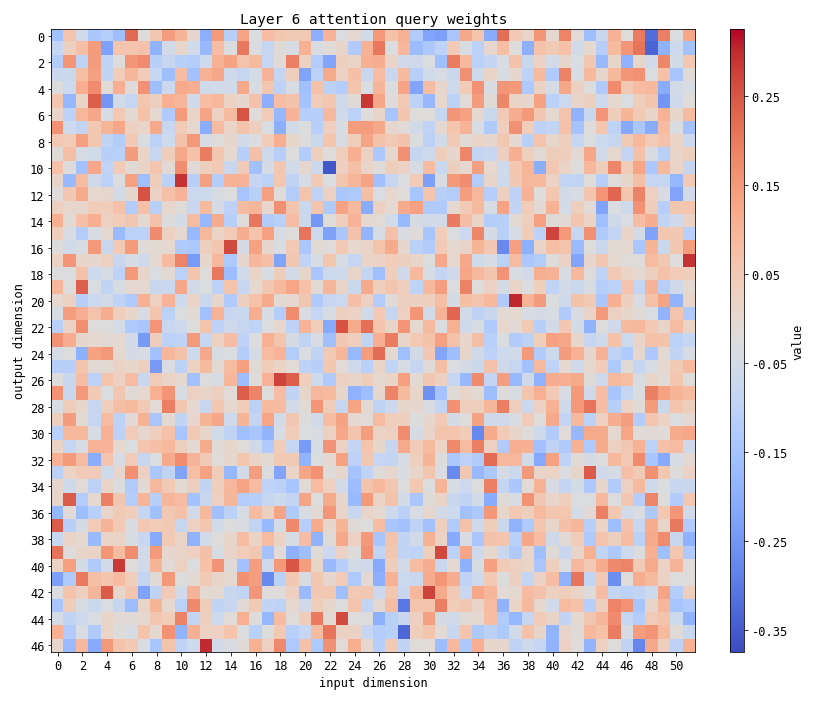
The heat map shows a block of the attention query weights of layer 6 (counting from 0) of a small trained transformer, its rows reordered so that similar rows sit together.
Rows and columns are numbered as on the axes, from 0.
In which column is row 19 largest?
2
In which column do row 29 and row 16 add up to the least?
36
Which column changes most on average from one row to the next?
15
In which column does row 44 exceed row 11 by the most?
30
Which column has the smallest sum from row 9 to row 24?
22
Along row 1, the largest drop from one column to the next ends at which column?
48
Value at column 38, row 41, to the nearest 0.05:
-0.1
